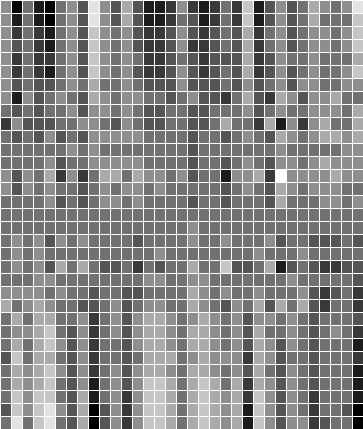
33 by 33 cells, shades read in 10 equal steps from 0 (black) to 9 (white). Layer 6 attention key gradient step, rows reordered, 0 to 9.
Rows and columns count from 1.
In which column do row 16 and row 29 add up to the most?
5
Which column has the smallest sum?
33
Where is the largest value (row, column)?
14, 26
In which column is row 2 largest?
9
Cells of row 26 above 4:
17
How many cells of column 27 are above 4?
15
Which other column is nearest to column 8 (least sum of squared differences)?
25
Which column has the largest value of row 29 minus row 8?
2
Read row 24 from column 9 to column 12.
3 4 5 3
